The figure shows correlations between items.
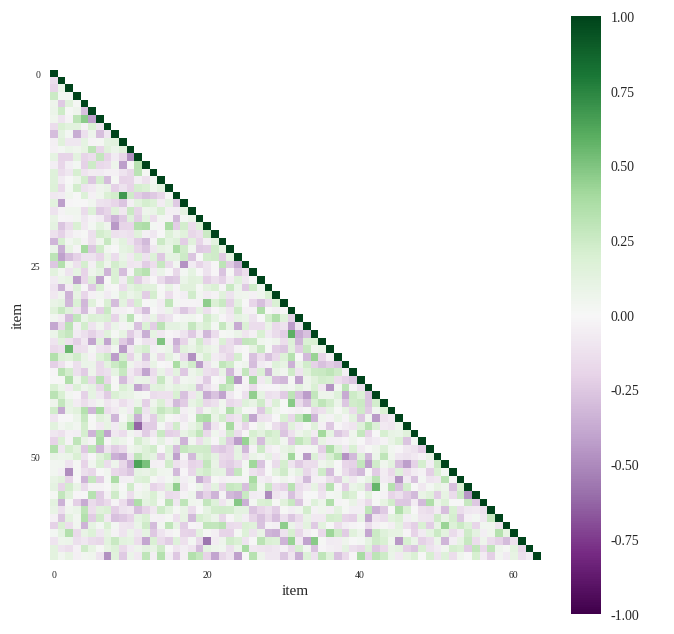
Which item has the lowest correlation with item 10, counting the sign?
11
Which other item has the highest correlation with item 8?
53
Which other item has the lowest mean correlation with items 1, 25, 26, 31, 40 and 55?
24
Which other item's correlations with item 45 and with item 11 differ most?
51
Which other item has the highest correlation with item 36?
2
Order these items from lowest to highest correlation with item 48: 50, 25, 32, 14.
50, 14, 32, 25
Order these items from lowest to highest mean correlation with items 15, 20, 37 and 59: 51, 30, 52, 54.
54, 52, 51, 30
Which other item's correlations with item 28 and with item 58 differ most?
60
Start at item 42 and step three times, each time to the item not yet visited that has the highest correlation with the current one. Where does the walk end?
9
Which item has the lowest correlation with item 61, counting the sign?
20
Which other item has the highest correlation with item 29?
32
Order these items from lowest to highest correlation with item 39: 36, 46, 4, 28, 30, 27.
28, 4, 46, 30, 27, 36
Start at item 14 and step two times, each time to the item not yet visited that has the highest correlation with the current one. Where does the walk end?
47
